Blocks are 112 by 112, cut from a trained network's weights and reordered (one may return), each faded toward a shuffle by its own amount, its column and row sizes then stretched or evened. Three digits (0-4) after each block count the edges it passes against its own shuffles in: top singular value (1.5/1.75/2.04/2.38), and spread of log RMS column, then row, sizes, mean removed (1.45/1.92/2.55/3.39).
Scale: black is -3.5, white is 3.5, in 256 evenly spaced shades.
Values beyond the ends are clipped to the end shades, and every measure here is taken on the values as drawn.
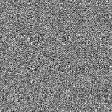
3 0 1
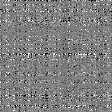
2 2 4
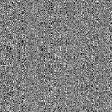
3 4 0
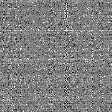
2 3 0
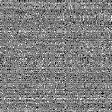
3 2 0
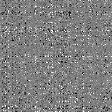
0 3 3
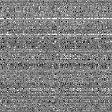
4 2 3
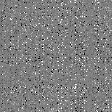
0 3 2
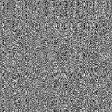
4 3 1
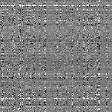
4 4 3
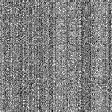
4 1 0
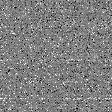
0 0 0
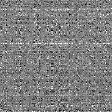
3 3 2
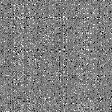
1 2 2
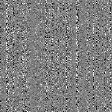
2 4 2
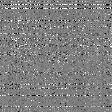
3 1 4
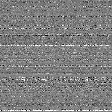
4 0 4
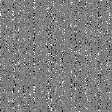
0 4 0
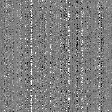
3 4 0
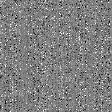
0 3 0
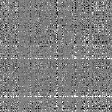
3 4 3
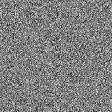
3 2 1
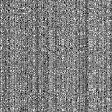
4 1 2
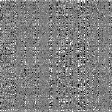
3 4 1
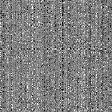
3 3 1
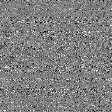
0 1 4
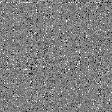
0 3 1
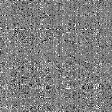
2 2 3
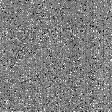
0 0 0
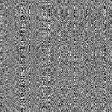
4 4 0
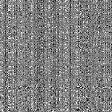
4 3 3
